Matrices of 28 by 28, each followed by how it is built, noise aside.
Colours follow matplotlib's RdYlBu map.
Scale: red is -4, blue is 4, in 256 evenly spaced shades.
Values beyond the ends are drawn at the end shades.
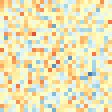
noise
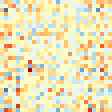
low rank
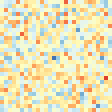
repeating columns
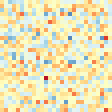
low rank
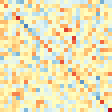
diagonal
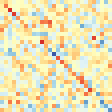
diagonal
